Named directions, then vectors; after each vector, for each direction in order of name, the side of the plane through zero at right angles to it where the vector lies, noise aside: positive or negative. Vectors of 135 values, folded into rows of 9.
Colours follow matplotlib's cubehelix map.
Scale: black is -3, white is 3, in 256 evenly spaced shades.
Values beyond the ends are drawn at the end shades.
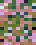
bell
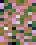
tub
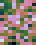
negative, positive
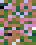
negative, negative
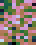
negative, positive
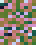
negative, negative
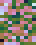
positive, negative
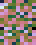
positive, positive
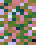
negative, negative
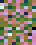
positive, positive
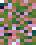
negative, negative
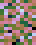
positive, positive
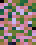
positive, positive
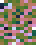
negative, negative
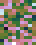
positive, negative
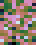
negative, positive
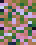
positive, positive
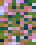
positive, negative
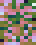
positive, negative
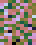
positive, positive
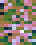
negative, negative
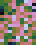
negative, positive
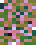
negative, negative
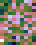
negative, positive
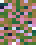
negative, negative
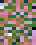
positive, positive
